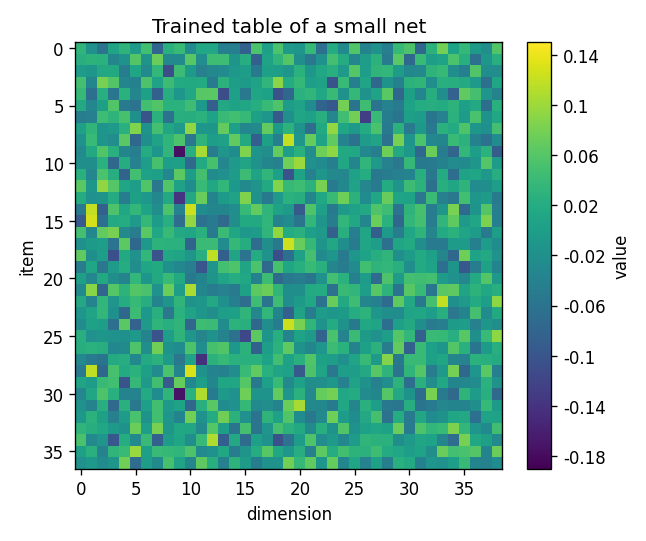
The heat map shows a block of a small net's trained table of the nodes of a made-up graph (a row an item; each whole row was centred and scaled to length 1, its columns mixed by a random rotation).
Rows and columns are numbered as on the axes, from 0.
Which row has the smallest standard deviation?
23
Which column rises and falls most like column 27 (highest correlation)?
1
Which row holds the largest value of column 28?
27
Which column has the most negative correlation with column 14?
33
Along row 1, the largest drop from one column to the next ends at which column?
30
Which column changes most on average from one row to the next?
18
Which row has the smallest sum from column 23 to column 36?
31
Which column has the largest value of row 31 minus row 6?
26
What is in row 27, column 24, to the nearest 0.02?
-0.02
